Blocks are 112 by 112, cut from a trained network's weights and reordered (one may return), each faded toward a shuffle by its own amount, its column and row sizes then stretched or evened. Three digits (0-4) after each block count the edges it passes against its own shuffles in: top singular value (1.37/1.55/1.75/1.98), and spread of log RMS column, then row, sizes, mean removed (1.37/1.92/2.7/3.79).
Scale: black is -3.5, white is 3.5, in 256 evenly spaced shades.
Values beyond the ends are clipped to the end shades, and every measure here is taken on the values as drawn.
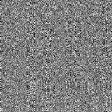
4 3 1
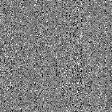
0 3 1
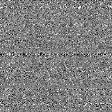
2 1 3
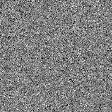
0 1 1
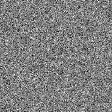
1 1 0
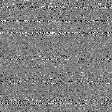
2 1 4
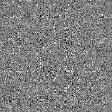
2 3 2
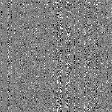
0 4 2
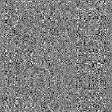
4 3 3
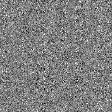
0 2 0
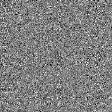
2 2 2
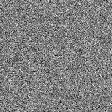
1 0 0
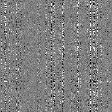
4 4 1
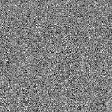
2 2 2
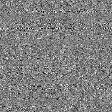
2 0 3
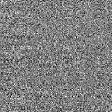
4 2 2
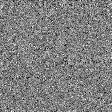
0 0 1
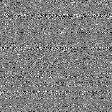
2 0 4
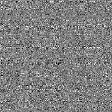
2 2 3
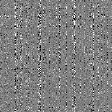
3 4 2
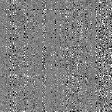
1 4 2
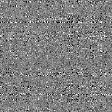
4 3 3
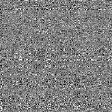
2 2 3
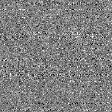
1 2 3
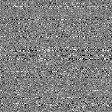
2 1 4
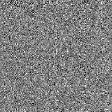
3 2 2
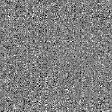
1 3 2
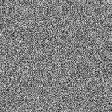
4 0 0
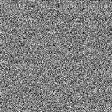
3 1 1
